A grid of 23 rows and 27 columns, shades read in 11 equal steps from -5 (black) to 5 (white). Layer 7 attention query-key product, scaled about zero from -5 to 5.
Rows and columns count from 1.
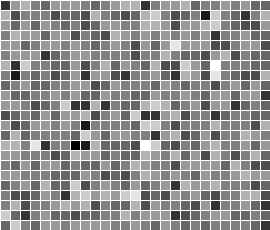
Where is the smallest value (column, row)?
8, 15
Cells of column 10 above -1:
13
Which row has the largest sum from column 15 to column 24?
3
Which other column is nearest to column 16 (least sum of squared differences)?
1
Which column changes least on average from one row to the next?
23
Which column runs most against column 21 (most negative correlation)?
10
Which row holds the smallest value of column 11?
11
